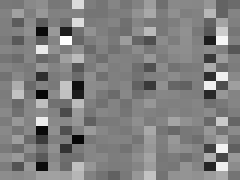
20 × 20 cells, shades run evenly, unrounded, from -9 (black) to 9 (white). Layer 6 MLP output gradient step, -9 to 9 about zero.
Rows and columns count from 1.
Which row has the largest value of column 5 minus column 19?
18
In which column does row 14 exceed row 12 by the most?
19
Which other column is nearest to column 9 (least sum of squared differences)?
1
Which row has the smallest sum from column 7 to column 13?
10
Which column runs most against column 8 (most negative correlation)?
4
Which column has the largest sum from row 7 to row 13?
6
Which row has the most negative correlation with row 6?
15
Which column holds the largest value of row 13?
7
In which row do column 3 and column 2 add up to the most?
11
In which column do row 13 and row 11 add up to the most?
2
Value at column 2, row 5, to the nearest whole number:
-3
